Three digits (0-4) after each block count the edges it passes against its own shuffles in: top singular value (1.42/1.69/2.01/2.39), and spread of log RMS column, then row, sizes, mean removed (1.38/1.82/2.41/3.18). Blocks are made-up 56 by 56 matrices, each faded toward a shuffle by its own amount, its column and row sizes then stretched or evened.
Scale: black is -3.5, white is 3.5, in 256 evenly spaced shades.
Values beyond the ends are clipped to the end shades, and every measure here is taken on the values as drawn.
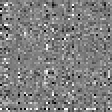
0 3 3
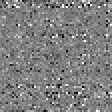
0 1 3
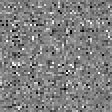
1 1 2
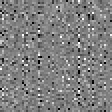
3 3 0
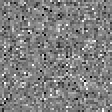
2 1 0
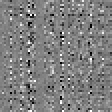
2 4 1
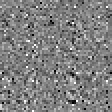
2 1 1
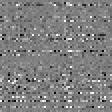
1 1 4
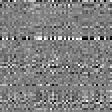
4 1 4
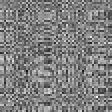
4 2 1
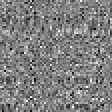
2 1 0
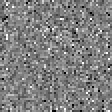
0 1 0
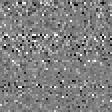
3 0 3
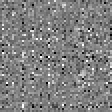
0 3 2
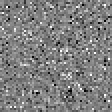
1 1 1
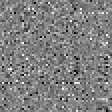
2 1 2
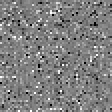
0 1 2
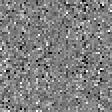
0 2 0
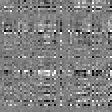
4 3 4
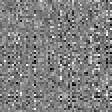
2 3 1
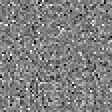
2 0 0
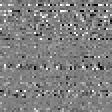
2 1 4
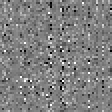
1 3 1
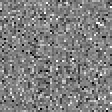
2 1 0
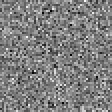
0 0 0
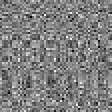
4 1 1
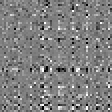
4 3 3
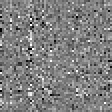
0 3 1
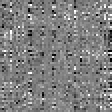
3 4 2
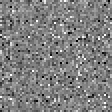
0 1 1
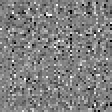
2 2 1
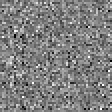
0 1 2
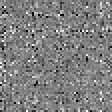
0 2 3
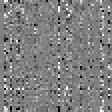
3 4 1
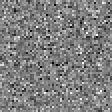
0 0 1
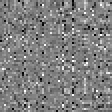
3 2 0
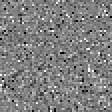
0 0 0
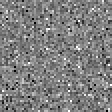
0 1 0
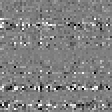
1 1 4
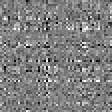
3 3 3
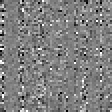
2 4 2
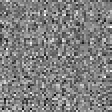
3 2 2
